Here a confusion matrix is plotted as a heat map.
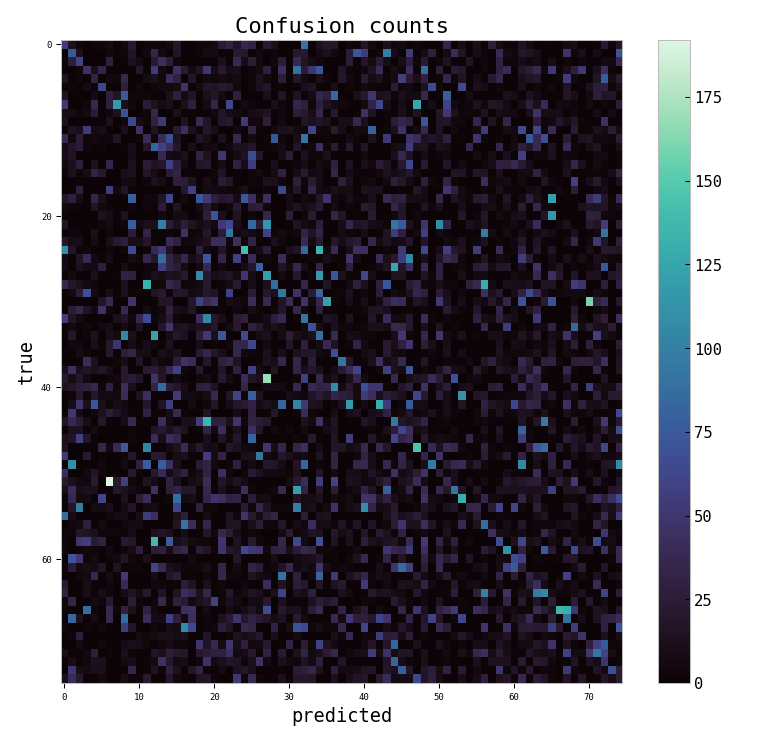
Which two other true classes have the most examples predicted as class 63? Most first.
64, 47
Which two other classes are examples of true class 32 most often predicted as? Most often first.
19, 11
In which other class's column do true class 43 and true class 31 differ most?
74
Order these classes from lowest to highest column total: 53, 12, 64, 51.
53, 64, 51, 12
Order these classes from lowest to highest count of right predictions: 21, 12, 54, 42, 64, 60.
54, 21, 60, 12, 64, 42
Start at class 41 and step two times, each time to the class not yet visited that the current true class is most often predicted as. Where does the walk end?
15
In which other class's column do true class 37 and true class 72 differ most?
44
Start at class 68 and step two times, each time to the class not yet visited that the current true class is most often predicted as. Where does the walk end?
56
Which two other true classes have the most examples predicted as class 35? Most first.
30, 18
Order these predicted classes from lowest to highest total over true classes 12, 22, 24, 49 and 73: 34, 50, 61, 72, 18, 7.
7, 50, 18, 72, 61, 34
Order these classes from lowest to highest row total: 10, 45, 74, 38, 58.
45, 74, 10, 38, 58
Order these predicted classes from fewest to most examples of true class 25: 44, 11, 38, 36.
36, 44, 11, 38
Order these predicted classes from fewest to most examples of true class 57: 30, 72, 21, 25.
25, 30, 21, 72
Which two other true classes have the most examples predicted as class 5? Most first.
53, 31
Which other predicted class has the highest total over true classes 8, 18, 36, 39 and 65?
27
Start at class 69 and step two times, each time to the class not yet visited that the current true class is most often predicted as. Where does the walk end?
38
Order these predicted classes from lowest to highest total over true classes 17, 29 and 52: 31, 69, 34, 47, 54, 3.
54, 69, 47, 3, 34, 31
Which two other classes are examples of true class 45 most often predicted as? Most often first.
61, 74
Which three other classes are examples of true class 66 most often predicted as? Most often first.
67, 3, 27
